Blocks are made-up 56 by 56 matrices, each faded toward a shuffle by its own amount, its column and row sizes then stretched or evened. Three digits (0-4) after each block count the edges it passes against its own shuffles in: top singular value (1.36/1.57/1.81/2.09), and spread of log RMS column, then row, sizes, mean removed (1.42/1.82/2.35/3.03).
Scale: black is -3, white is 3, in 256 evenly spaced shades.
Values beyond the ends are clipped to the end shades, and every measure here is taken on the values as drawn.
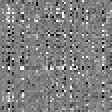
4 4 2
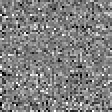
3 1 2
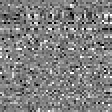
4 0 3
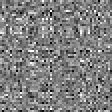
4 2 2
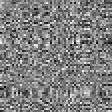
4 1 2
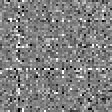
2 3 3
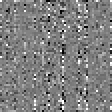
0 4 1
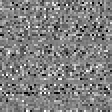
0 0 4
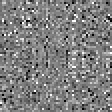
3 2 1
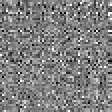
4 2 2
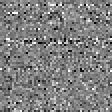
1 1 3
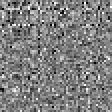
4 1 2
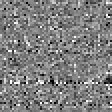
2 2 3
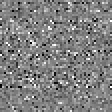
1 1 3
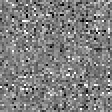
0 2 2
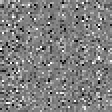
2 2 1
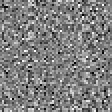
4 2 0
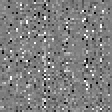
2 3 0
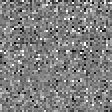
2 1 3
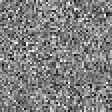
2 0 1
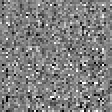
2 3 2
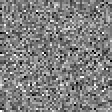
2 0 1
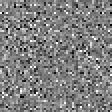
3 2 2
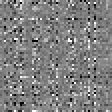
3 4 3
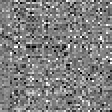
4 2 1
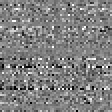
2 1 4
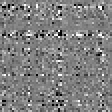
3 3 4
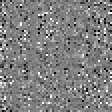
0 3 0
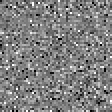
0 1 2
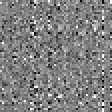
4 3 1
